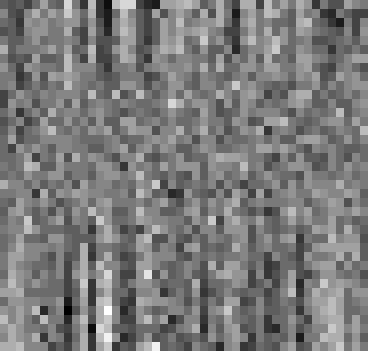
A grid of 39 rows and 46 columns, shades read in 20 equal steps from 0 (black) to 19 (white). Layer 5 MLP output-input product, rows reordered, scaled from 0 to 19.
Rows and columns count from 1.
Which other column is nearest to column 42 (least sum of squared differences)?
13
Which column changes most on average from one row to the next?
20
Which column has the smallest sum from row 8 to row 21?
3
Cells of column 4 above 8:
28
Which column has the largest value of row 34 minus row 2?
14
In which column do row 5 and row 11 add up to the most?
32
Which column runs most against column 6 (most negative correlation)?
5
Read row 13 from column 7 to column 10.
13 9 10 10
